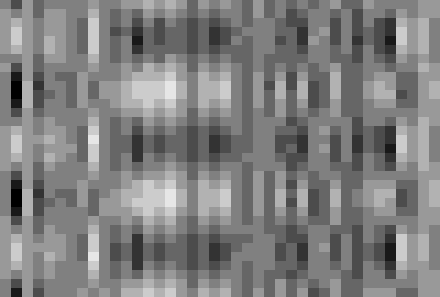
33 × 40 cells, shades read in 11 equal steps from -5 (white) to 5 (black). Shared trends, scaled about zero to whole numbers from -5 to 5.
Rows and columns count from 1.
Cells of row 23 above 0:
13
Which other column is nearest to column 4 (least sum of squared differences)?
29
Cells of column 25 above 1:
1
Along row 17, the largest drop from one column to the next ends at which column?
37
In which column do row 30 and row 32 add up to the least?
9
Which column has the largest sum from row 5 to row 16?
33
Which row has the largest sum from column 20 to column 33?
16
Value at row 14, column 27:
2
